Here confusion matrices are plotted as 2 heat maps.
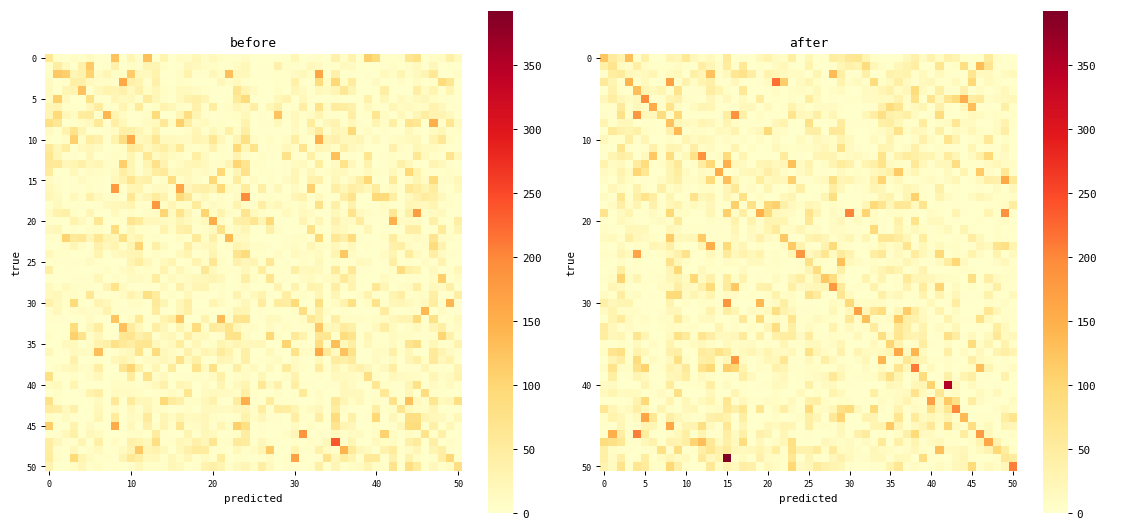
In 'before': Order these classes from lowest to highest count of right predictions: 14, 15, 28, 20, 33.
28, 14, 15, 33, 20
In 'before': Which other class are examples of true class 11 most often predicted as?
23
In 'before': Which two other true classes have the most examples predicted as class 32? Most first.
16, 21
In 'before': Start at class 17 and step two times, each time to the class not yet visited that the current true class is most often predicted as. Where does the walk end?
36
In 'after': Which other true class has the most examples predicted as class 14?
36
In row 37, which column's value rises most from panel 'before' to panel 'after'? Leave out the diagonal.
34
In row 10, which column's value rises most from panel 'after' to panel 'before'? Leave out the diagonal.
33
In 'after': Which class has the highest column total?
15
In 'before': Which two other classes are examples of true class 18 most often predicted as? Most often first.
13, 33
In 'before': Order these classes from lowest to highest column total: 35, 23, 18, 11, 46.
46, 18, 11, 23, 35
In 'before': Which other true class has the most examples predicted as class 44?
42
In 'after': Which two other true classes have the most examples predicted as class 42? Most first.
40, 45
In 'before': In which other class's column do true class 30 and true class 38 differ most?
49
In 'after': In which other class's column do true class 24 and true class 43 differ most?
4
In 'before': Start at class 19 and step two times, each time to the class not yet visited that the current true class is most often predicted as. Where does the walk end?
8
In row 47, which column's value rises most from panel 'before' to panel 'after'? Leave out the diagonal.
12
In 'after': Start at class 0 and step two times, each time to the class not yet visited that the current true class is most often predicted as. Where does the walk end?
21
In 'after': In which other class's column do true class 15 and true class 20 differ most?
49
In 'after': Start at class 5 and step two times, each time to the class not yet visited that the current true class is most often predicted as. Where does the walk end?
29
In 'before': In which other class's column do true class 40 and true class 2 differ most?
33
